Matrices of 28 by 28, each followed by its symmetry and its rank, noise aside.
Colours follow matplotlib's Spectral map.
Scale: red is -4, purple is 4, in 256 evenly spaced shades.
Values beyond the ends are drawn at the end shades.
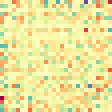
no symmetry, rank four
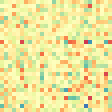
no symmetry, rank five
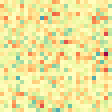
no symmetry, rank five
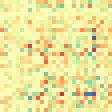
no symmetry, rank five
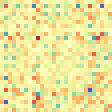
symmetric, rank five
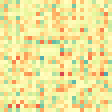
no symmetry, rank four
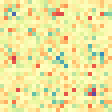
symmetric, rank five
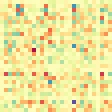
no symmetry, rank four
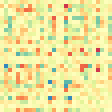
antisymmetric, rank four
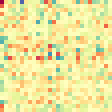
no symmetry, rank five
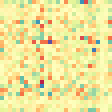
no symmetry, rank five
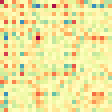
symmetric, rank three
